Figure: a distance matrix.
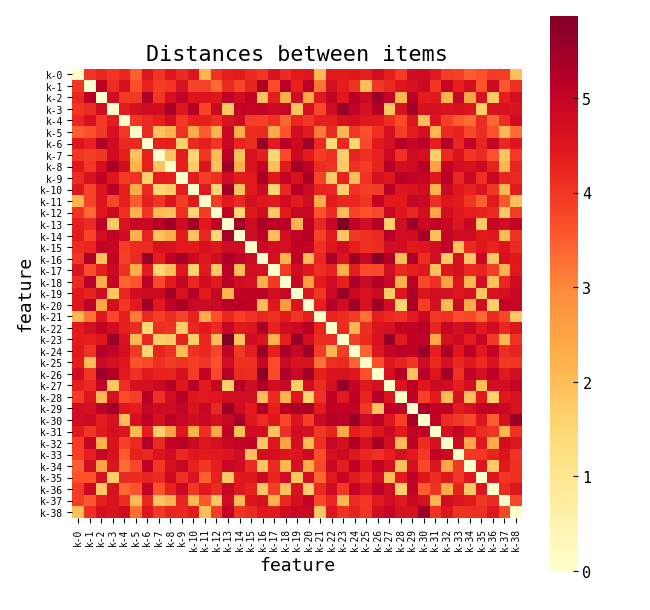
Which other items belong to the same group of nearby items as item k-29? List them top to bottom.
k-26
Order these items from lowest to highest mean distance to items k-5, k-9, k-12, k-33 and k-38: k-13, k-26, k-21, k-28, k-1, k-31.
k-21, k-31, k-1, k-26, k-28, k-13
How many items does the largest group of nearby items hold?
10
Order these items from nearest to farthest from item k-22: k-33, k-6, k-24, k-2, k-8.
k-6, k-24, k-8, k-33, k-2
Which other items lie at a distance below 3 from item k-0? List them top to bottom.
k-11, k-21, k-38
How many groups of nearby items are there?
9
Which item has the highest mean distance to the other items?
k-29
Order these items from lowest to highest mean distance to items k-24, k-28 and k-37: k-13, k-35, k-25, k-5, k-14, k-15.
k-5, k-14, k-25, k-35, k-15, k-13
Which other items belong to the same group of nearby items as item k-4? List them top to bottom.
k-30
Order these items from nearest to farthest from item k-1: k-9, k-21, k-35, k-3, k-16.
k-21, k-35, k-3, k-9, k-16
